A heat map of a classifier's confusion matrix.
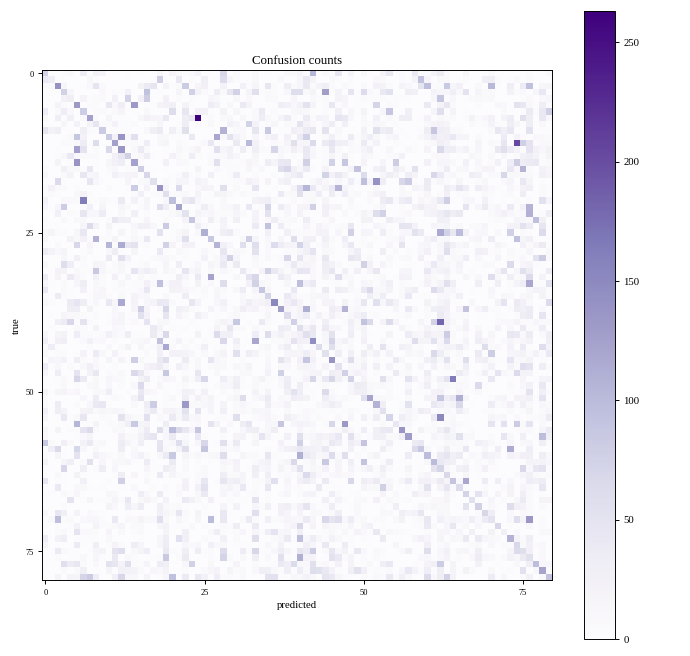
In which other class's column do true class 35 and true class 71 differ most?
40
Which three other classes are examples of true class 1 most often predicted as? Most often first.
59, 18, 28
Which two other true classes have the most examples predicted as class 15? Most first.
37, 49
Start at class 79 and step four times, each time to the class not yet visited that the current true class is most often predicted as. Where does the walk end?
62
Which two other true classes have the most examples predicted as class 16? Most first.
3, 4
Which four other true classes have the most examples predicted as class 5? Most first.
14, 12, 55, 10
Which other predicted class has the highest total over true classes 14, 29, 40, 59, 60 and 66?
5
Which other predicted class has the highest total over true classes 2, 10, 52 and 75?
22
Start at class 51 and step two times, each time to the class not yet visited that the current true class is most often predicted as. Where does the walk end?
53
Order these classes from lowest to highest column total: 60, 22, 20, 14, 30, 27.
27, 20, 30, 14, 60, 22
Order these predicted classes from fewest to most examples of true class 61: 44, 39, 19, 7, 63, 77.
19, 77, 63, 7, 39, 44
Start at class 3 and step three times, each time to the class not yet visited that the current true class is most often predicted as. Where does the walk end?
76
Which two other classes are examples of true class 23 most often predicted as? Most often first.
77, 11
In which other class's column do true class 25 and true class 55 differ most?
47
